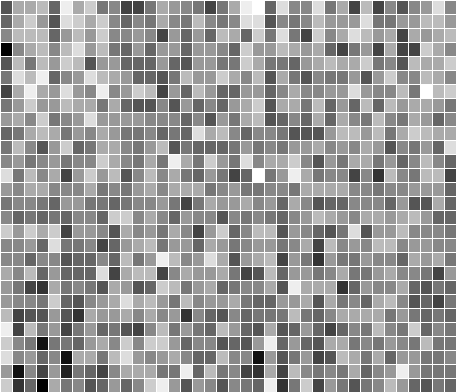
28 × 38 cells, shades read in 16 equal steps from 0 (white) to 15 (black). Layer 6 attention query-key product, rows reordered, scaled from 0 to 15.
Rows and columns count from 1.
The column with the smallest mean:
3
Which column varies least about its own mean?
20
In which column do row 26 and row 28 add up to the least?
1
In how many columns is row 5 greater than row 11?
15
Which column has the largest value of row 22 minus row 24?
35
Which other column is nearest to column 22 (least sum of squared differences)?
37
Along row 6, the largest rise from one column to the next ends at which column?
5
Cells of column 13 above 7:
7
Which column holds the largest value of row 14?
38
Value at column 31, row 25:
7
